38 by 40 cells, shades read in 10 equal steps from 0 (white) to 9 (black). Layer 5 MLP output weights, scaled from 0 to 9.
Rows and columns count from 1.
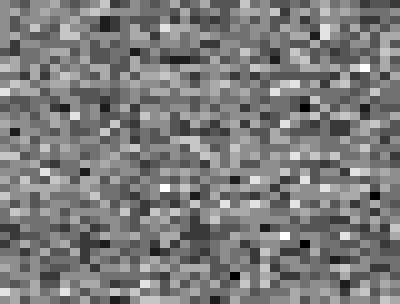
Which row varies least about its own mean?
13
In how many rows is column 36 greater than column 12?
11
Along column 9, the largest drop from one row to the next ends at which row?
23
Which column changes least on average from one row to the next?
4
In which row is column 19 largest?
8
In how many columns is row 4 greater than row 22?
17
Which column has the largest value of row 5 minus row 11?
32
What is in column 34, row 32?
5
